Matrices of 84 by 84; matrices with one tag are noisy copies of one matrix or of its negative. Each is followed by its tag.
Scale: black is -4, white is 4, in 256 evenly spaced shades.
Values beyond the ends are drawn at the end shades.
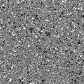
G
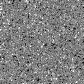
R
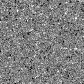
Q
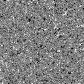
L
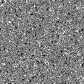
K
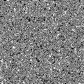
L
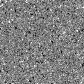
K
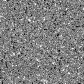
L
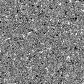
Q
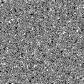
K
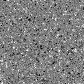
L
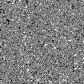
R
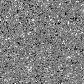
Q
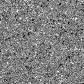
Q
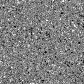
G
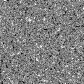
L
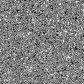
Q
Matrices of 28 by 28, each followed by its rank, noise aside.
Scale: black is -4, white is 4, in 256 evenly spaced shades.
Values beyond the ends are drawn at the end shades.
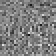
eight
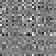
four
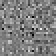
four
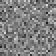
eight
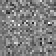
six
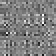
four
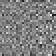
four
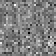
six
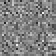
six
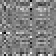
three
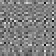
three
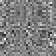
four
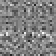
four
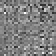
four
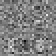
four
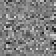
four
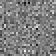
six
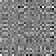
three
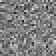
eight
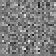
six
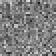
eight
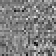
six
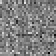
eight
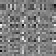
four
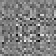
three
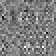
six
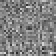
six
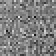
eight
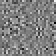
four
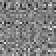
six
